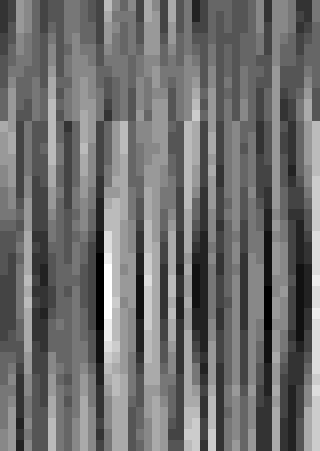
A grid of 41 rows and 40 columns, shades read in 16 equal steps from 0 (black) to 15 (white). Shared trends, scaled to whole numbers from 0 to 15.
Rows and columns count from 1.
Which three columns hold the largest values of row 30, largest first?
14, 40, 19
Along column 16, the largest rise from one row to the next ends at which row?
12
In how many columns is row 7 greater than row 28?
23
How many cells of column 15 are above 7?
32
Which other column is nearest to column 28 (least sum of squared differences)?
37
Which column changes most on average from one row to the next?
25
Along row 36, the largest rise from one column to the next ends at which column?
35
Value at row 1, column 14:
11
